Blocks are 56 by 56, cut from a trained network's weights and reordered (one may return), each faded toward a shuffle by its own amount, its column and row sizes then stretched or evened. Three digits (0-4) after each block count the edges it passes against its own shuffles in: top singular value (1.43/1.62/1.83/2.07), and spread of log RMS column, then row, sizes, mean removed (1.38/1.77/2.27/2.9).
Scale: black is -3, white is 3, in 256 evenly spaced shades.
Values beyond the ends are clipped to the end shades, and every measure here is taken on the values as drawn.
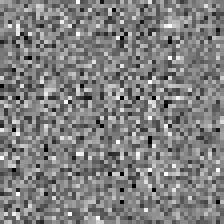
1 2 1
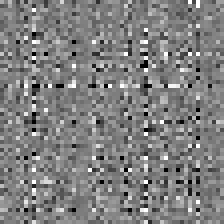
3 4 3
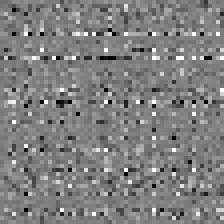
0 2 4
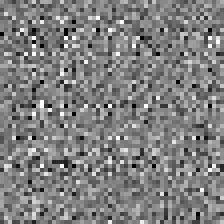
2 1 3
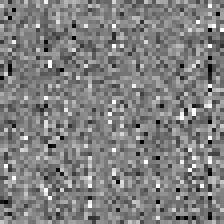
0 3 0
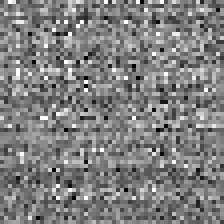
1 1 2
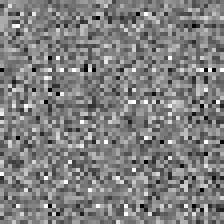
0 1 3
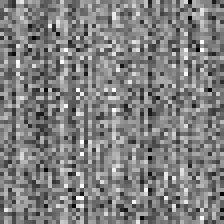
3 1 0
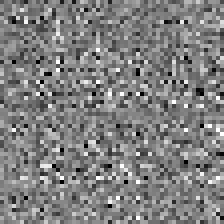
0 3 3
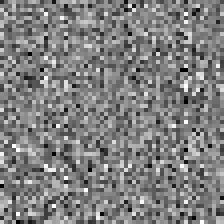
1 2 0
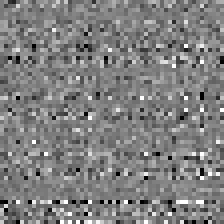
0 1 4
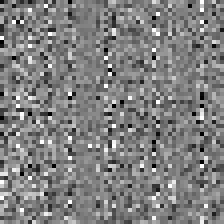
0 4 0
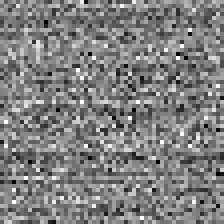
1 0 0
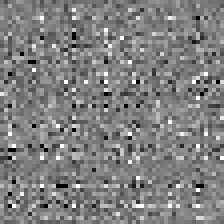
0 2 3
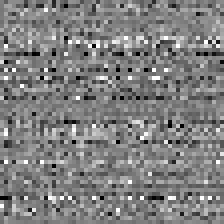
1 0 4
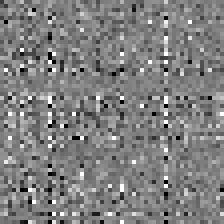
2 3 3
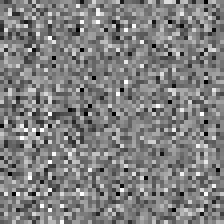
1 1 1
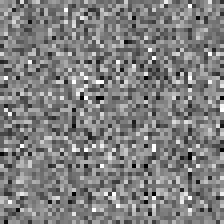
0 2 2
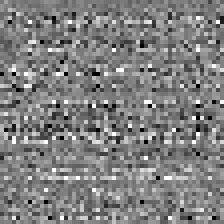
1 1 4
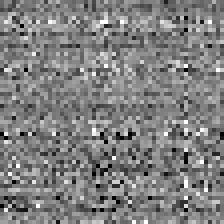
1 1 3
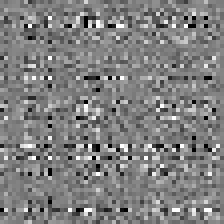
3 3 4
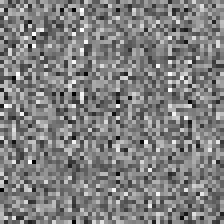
3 2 1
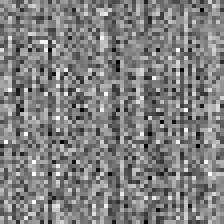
3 0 1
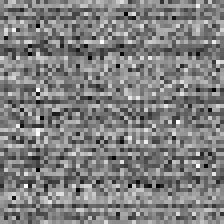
3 0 0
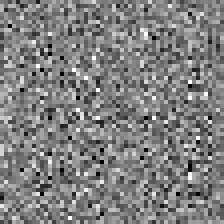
1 3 0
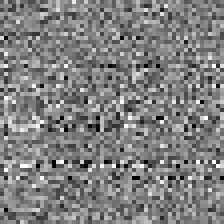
2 0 3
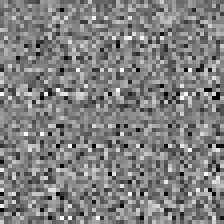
0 1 3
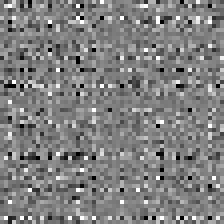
1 3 4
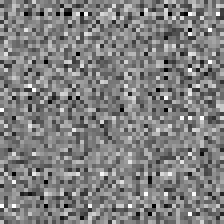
0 1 2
